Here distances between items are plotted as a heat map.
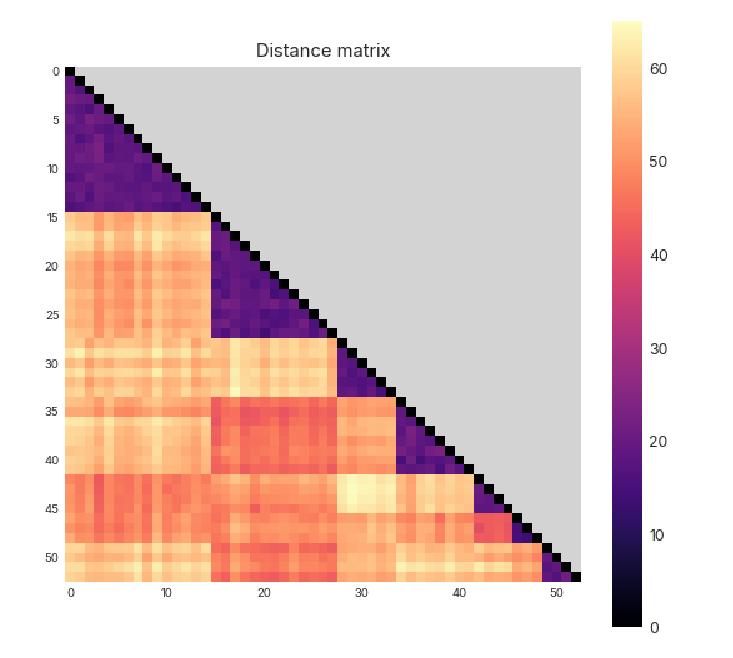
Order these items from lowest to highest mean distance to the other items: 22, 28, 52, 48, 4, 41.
22, 4, 41, 48, 52, 28
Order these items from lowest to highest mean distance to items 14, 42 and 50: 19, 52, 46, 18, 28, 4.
4, 52, 46, 19, 18, 28
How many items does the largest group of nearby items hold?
15
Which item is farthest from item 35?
51
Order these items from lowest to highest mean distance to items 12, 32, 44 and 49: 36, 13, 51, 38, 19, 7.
13, 7, 51, 19, 38, 36
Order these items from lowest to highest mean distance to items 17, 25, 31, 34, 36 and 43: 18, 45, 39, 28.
18, 39, 45, 28
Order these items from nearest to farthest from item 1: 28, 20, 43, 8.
8, 43, 20, 28
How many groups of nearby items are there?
7
